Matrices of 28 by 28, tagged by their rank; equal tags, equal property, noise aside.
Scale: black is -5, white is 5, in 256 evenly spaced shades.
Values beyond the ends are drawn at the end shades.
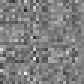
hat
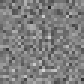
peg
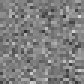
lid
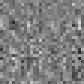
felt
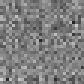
peg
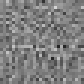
hat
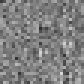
peg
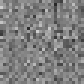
peg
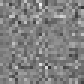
lid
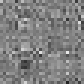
felt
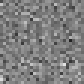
peg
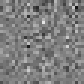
hat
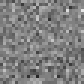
peg
